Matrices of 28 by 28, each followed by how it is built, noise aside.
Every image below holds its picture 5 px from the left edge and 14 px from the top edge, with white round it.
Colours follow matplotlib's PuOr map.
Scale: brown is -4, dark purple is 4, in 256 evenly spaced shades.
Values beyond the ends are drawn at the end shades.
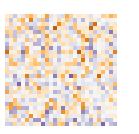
repeating columns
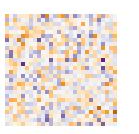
blocks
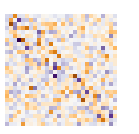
banded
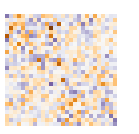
block diagonal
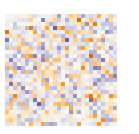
Toeplitz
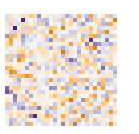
noise
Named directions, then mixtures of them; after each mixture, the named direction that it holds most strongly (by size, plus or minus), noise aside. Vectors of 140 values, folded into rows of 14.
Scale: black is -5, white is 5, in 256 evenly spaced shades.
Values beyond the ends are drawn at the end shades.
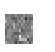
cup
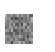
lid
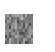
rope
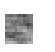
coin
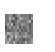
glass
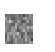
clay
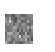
clay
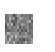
glass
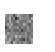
glass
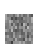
lid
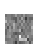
cup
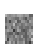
clay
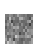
glass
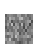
glass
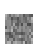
lid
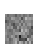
cup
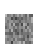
lid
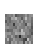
cup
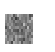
lid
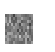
glass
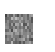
lid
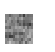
coin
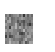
rope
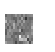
cup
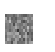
clay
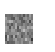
clay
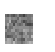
coin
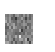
cup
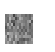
glass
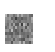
lid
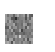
lid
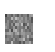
lid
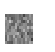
clay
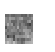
coin
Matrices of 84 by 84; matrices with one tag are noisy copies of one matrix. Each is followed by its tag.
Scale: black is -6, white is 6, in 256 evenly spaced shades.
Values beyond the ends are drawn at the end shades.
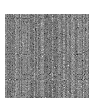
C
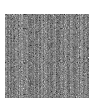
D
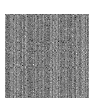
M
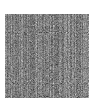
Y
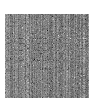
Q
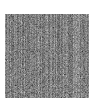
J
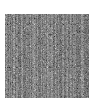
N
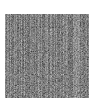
J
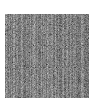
N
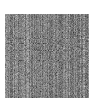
Q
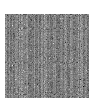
D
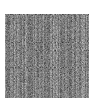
M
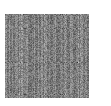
D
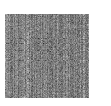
Q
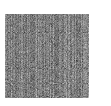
Y
